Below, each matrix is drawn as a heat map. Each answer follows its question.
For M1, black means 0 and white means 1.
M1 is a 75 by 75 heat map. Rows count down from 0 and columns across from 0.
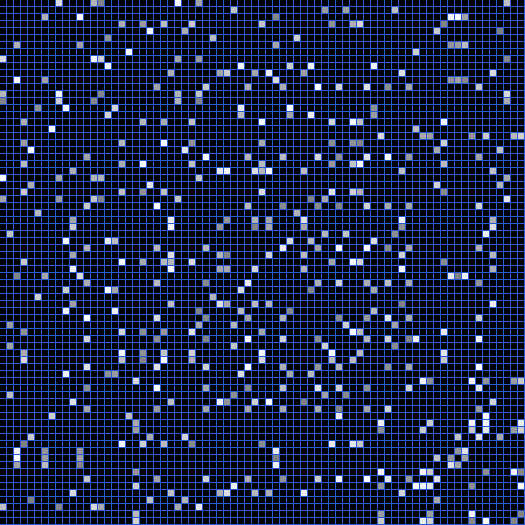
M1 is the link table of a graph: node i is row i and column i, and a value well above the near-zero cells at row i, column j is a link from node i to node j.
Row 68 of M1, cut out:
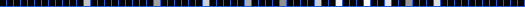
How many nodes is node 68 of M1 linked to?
11
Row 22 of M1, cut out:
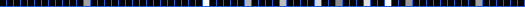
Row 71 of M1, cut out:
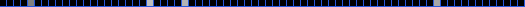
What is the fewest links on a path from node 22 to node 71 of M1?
3
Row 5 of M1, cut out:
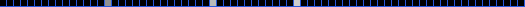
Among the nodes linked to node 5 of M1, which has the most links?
node 15
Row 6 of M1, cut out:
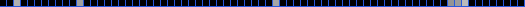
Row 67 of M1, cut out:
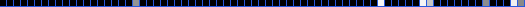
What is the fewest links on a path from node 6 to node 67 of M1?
7
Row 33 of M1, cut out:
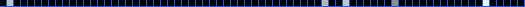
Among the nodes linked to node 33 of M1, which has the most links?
node 69
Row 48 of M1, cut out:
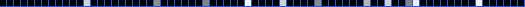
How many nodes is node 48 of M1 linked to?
11
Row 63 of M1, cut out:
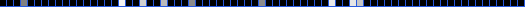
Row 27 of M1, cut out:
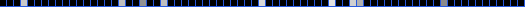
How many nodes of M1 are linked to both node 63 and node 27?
8
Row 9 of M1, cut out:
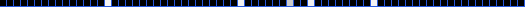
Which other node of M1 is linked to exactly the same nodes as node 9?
node 16
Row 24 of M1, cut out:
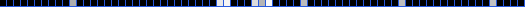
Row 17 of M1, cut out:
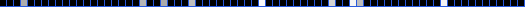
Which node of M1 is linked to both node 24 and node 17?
node 37
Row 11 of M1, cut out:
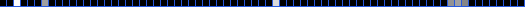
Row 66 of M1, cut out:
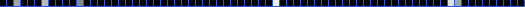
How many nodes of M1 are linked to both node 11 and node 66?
5
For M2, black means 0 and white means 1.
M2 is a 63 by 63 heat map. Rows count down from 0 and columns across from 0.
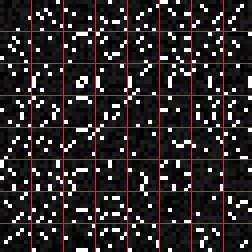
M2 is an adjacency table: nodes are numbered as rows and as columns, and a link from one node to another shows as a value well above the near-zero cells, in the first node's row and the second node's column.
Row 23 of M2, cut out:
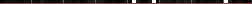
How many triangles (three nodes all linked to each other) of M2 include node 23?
3
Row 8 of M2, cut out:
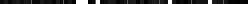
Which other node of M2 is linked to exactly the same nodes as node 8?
node 32
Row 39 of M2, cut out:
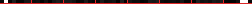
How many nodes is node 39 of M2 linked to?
3
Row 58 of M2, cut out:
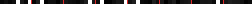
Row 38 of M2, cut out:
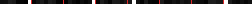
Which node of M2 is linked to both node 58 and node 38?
node 7
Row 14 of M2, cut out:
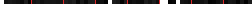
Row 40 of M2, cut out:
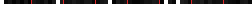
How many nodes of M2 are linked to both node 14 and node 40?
4
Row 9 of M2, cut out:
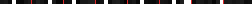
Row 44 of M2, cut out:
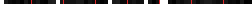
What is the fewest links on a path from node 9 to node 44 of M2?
6
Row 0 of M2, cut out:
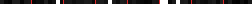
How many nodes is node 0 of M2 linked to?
5
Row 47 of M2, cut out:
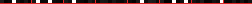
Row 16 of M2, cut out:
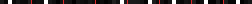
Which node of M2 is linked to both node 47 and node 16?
node 43
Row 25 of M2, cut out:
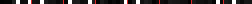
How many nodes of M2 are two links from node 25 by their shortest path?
6
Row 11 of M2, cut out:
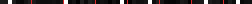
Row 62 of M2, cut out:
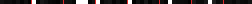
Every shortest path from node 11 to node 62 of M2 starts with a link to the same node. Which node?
node 2
